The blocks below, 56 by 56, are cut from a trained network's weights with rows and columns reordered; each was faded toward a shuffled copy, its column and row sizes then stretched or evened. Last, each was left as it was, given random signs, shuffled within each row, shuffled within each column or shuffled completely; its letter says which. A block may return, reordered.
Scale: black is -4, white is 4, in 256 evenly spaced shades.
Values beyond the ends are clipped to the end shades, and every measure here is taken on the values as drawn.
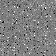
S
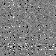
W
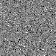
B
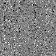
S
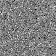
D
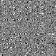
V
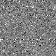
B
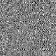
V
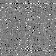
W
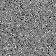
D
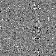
W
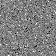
D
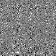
W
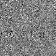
W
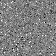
D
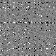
V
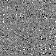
W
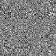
V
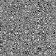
V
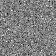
D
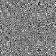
V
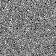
D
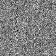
S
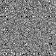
W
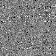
B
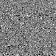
B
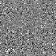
V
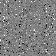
S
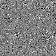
B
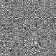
V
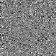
W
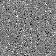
S
